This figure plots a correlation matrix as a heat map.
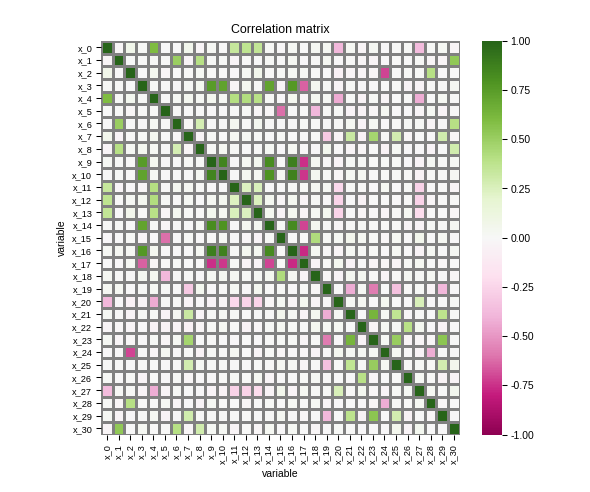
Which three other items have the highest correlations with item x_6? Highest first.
x_1, x_30, x_8
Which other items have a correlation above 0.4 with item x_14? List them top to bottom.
x_3, x_9, x_10, x_16
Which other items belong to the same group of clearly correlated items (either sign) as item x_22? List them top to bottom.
x_26
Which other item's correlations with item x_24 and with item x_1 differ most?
x_2
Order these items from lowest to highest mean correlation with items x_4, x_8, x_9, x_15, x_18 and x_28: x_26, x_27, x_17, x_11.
x_17, x_27, x_26, x_11
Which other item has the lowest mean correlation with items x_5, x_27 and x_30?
x_15
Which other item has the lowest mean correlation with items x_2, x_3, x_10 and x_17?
x_24
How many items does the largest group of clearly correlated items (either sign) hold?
7
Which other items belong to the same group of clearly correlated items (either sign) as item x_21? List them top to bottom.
x_7, x_19, x_23, x_25, x_29
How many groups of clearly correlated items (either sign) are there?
7
